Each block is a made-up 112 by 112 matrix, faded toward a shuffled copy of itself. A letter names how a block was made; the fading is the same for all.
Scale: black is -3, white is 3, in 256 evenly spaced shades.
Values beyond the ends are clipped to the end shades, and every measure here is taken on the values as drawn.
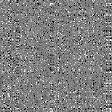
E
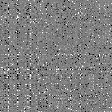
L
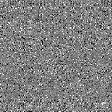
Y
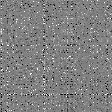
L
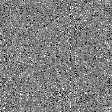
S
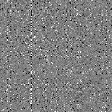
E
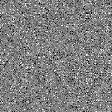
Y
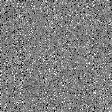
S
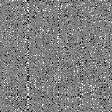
E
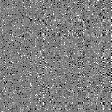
E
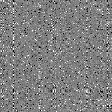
E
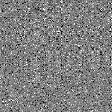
Y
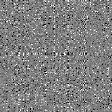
E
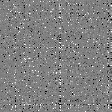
L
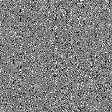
S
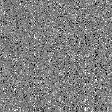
S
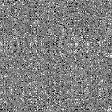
Y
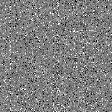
S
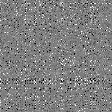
L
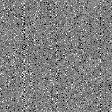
S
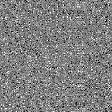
Y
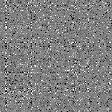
L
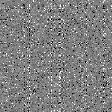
E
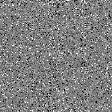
S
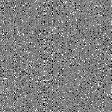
E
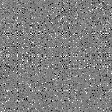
L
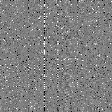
E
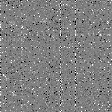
L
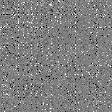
L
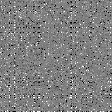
L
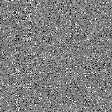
S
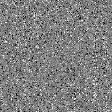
S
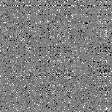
L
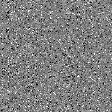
S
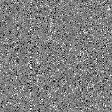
S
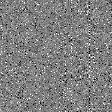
S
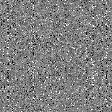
S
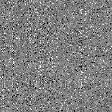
S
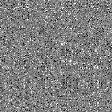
Y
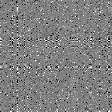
L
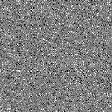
Y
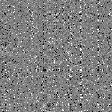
E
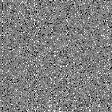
S
